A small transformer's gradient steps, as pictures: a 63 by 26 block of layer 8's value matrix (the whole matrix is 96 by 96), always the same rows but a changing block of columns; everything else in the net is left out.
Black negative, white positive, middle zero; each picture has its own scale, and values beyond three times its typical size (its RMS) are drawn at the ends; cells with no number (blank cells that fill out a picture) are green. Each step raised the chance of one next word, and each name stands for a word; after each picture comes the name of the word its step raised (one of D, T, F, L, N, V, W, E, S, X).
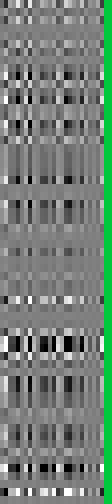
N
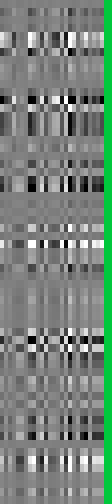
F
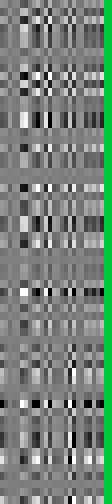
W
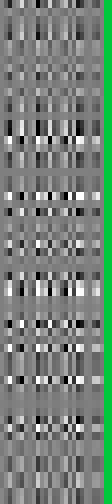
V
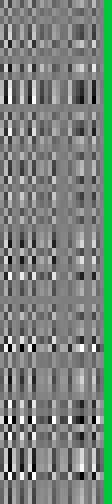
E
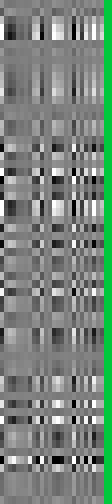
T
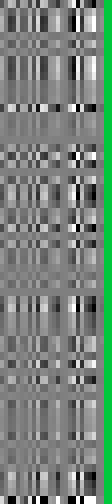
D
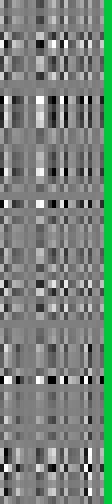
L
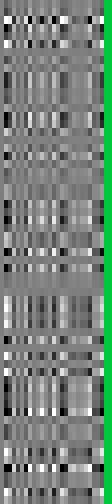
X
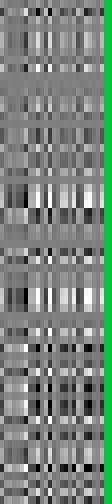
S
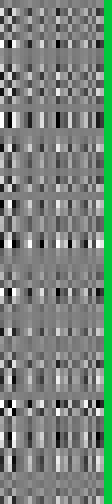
W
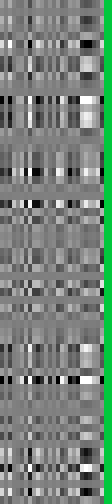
L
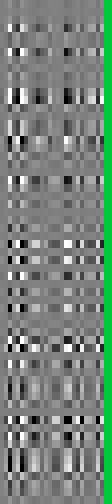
E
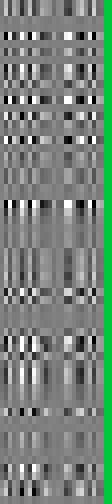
N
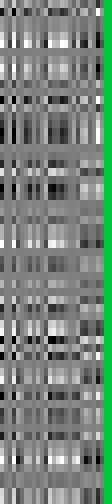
F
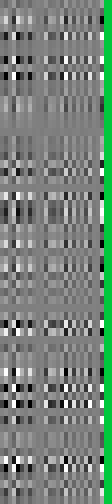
T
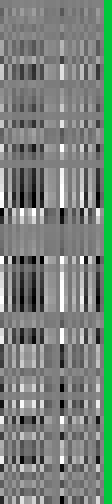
S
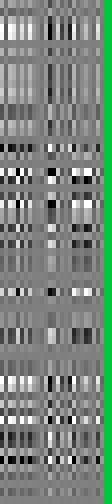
T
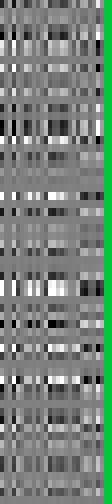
V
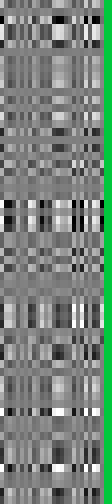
X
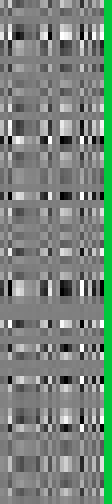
V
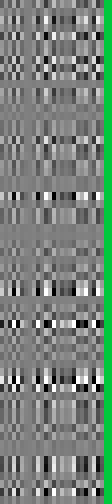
V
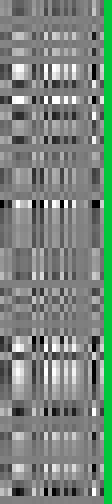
N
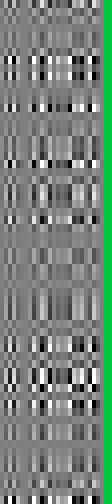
D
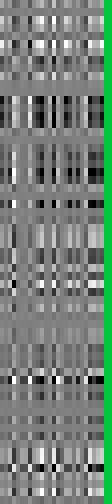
L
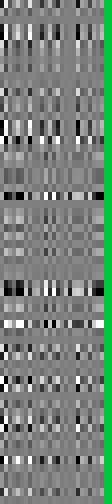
V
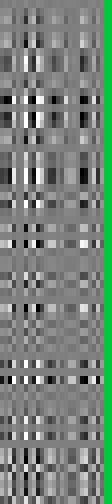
L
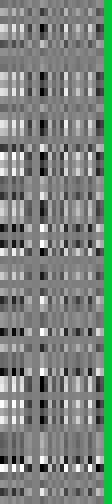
T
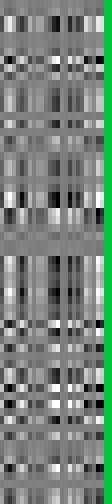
S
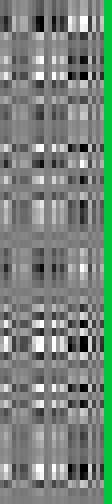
N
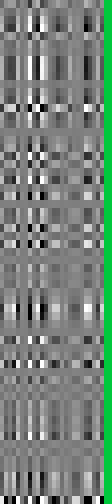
D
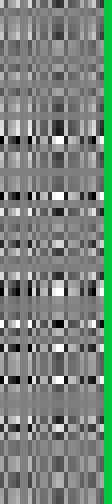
V
